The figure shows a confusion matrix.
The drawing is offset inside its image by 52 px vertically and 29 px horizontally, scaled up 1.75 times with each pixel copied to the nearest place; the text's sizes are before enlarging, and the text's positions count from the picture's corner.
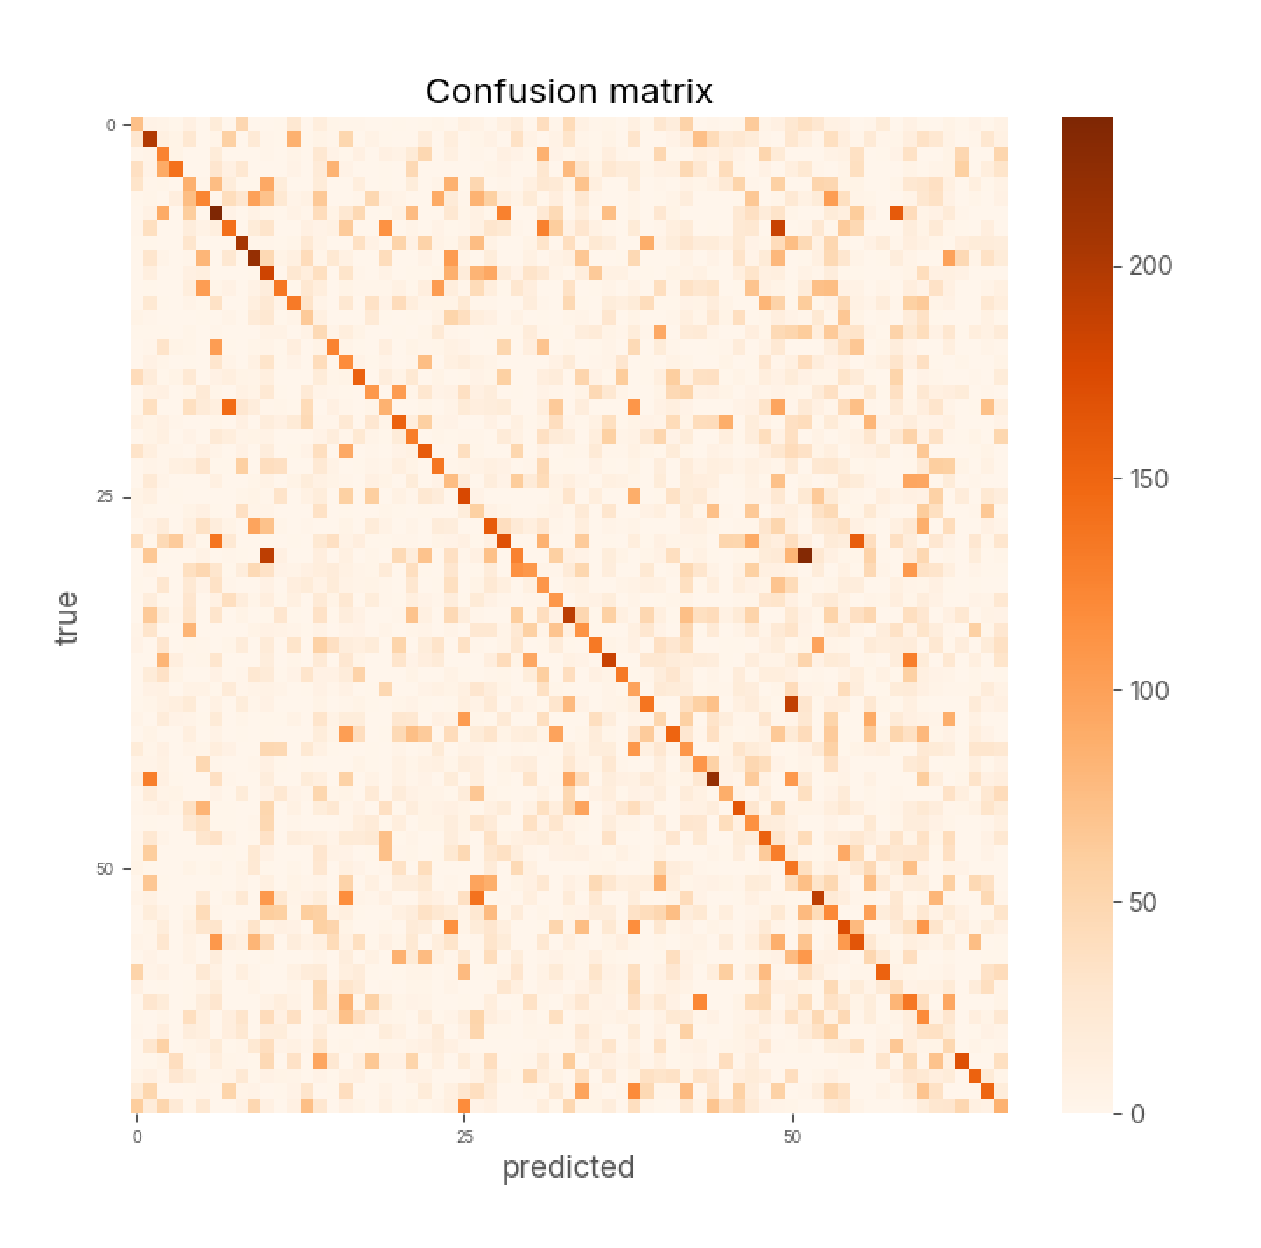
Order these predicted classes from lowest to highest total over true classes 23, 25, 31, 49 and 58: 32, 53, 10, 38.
32, 10, 53, 38
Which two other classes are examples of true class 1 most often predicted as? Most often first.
12, 43
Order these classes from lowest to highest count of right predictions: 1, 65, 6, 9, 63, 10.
65, 63, 10, 1, 9, 6
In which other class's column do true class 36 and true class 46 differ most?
59
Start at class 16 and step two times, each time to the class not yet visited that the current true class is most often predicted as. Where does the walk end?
60
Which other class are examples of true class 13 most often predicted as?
54
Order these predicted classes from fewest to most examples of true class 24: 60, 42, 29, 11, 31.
11, 42, 31, 29, 60
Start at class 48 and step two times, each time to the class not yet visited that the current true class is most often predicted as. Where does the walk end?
7
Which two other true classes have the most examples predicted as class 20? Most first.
18, 56
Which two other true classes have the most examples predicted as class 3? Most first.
28, 63
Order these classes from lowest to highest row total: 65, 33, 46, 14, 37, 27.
37, 14, 27, 46, 65, 33
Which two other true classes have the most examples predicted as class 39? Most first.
8, 41
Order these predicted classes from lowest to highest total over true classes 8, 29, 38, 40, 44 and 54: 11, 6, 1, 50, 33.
11, 6, 33, 1, 50
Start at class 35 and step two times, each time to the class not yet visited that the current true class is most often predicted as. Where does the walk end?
26
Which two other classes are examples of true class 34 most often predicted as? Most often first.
4, 32
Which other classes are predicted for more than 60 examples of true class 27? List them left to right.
9, 10, 60
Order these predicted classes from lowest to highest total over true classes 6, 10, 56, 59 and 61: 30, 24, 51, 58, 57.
57, 30, 24, 51, 58
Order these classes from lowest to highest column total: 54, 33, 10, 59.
33, 54, 59, 10
